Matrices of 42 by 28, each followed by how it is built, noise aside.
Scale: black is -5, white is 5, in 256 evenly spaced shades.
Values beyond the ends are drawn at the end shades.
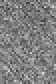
Toeplitz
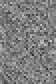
Toeplitz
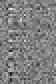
low rank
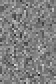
uneven columns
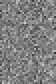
repeating rows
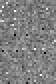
sparse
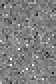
sparse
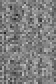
blocks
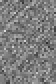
Hankel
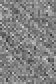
Toeplitz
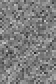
Hankel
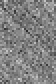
Toeplitz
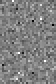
sparse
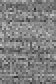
blocks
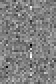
uneven columns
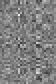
low rank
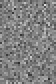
uneven columns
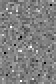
sparse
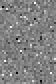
sparse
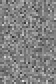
repeating rows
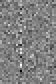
uneven columns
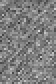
Hankel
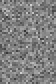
repeating rows
